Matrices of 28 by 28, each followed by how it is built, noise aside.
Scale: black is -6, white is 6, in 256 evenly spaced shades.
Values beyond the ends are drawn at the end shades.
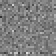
uneven rows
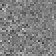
lower triangular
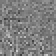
lower triangular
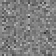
uneven columns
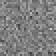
low rank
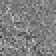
lower triangular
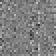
uneven columns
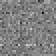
uneven rows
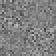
block diagonal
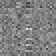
low rank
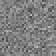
low rank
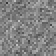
Hankel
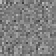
low rank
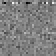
uneven rows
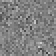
block diagonal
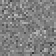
block diagonal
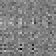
low rank
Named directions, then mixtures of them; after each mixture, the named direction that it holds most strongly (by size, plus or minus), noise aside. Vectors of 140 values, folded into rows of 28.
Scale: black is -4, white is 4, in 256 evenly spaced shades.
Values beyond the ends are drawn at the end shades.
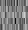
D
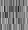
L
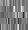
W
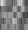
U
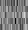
D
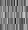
D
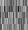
L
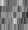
U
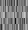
D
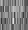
L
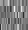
W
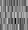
D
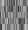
L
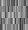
D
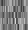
D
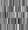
W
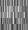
L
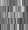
U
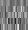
W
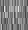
L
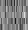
D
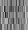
L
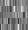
W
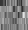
U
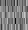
D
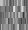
W
